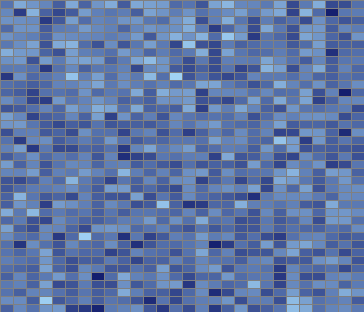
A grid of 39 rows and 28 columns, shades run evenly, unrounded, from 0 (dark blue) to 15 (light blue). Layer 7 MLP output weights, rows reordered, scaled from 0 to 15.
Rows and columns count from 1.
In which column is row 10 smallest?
1
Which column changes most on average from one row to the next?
11
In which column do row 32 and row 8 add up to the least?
9
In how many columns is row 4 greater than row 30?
19
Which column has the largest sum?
24
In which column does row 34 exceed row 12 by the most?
16
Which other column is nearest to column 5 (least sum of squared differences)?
28
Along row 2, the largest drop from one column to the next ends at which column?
23
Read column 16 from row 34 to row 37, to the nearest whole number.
9 6 9 9
